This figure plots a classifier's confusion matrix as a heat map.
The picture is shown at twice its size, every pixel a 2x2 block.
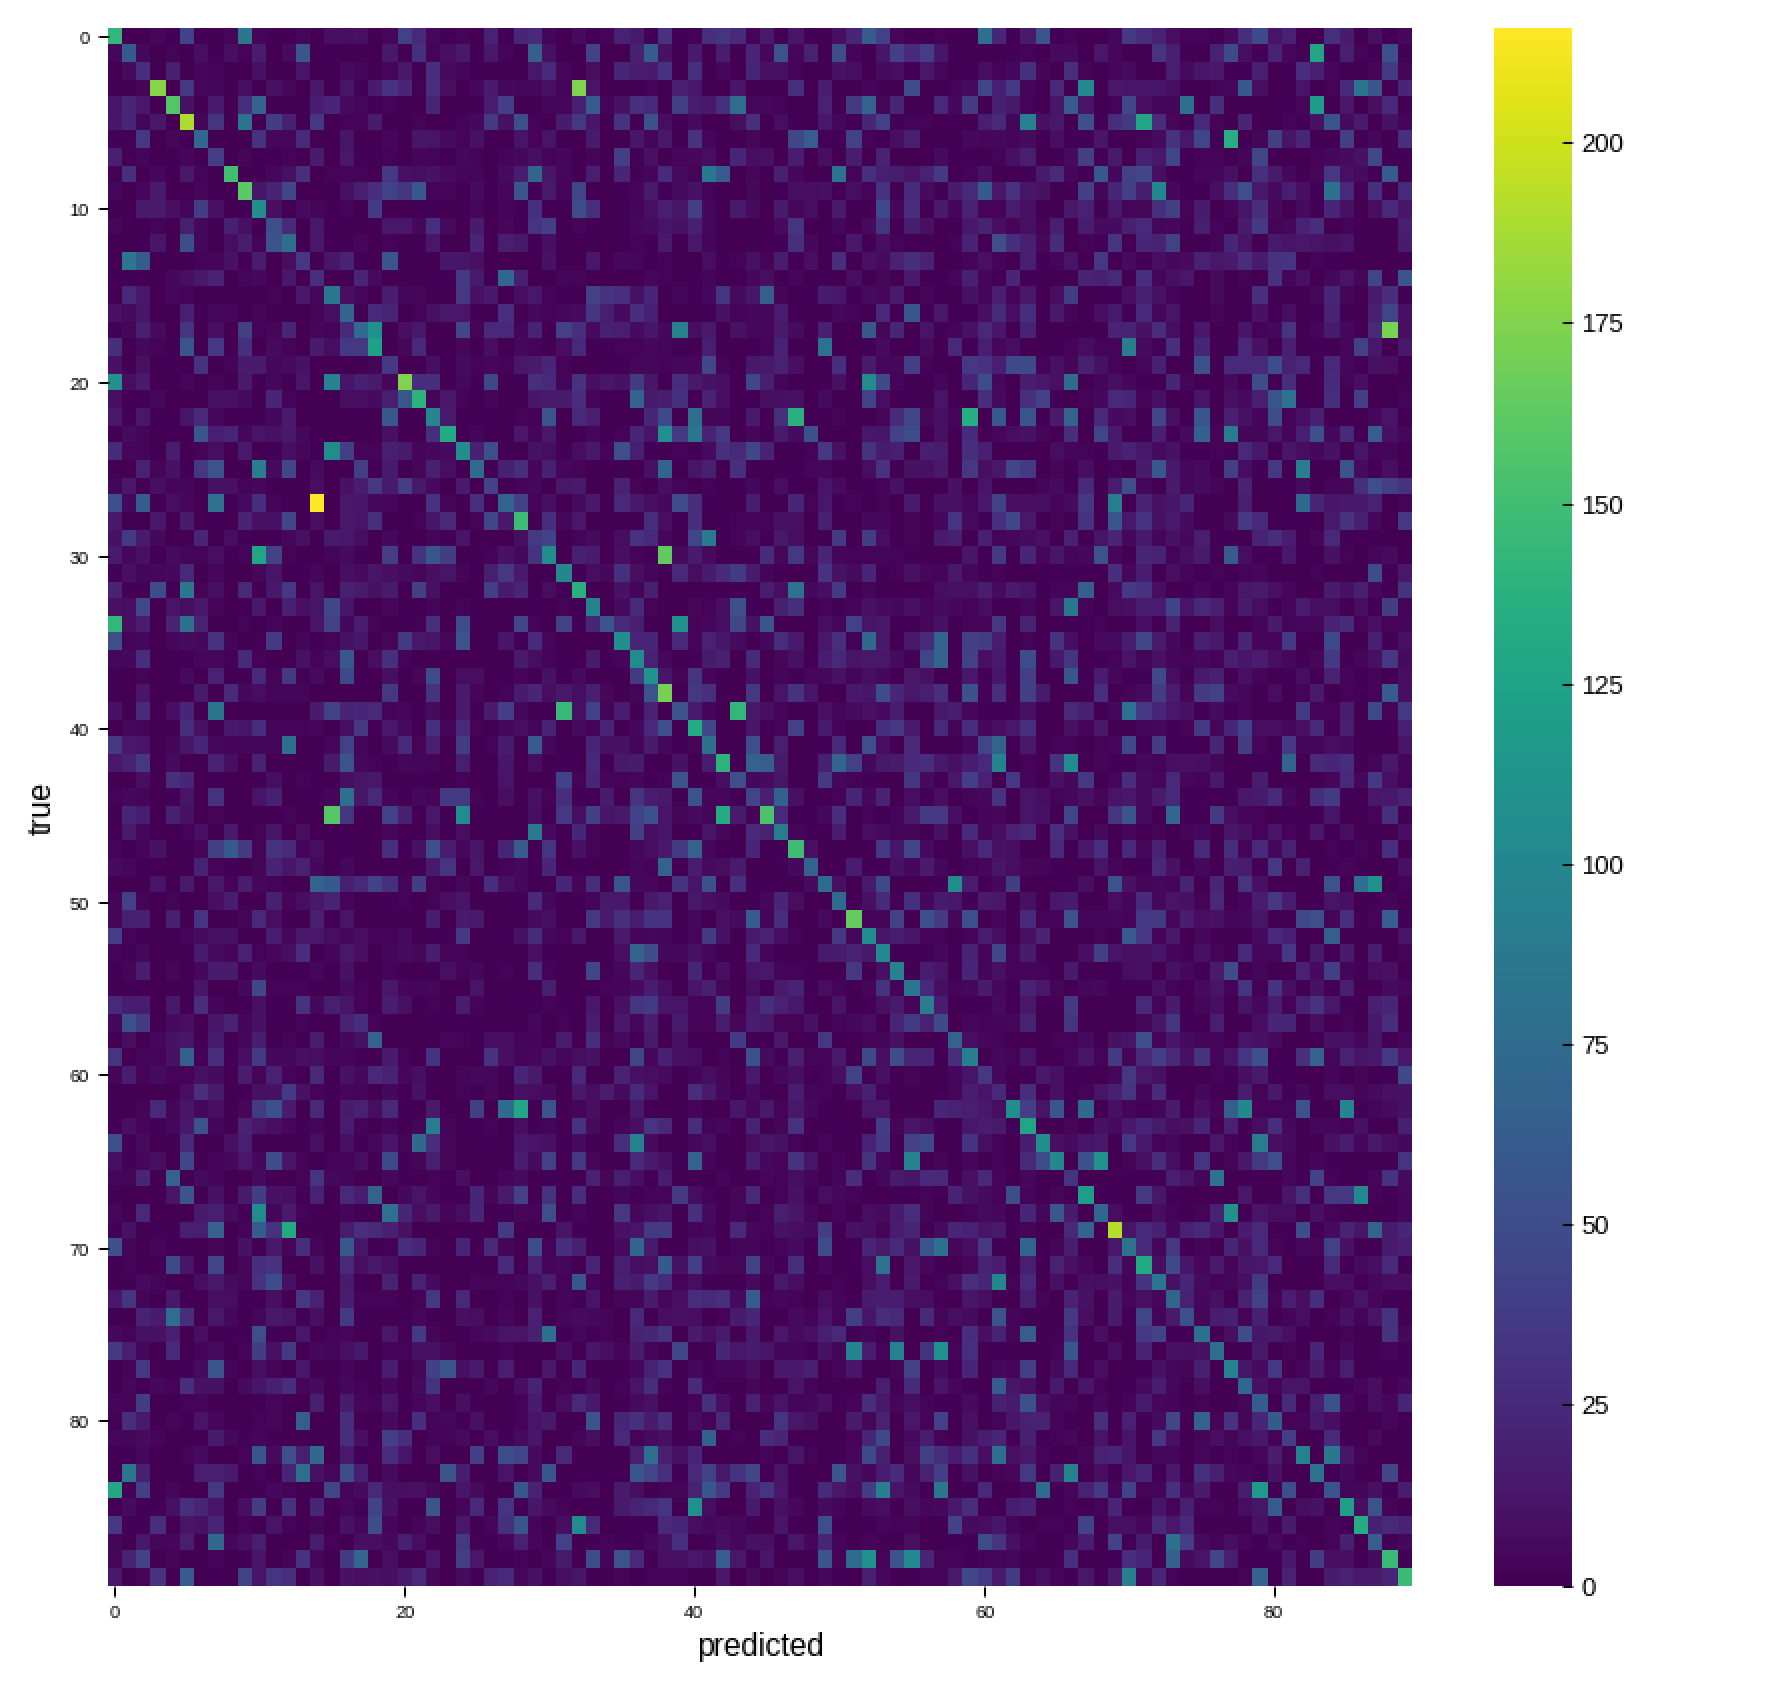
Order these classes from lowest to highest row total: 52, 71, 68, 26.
26, 52, 68, 71
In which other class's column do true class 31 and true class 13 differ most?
1
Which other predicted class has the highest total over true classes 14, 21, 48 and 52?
80
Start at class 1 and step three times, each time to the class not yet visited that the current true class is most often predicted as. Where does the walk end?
76
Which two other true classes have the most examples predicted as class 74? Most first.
4, 87
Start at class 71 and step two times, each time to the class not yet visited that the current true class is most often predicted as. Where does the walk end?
36
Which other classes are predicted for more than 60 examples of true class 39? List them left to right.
7, 31, 43, 70
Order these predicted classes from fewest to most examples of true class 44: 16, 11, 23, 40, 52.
52, 11, 23, 40, 16
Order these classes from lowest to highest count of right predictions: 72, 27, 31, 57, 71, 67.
57, 27, 72, 31, 67, 71
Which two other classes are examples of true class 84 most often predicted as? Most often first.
0, 79
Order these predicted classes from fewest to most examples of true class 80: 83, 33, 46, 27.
27, 83, 46, 33
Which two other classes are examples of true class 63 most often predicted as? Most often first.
22, 6
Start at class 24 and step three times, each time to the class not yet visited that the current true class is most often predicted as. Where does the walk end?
42
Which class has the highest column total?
63
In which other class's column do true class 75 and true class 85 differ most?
40
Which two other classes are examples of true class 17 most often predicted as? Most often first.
88, 18
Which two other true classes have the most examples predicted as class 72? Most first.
9, 25
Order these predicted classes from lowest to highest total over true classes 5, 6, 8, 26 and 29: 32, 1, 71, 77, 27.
27, 32, 1, 77, 71
